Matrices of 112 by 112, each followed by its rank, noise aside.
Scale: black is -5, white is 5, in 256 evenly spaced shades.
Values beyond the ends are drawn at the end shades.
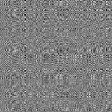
four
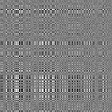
one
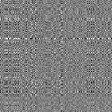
three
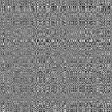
four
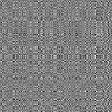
three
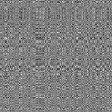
four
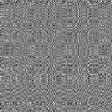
four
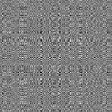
three
